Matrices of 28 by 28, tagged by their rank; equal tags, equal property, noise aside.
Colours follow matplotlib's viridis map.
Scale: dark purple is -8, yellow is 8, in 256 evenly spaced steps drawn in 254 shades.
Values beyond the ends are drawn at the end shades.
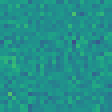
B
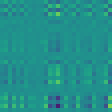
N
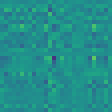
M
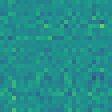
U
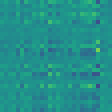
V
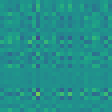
V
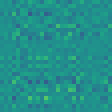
M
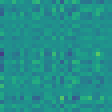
V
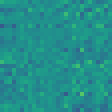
U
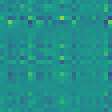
V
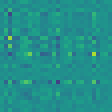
V
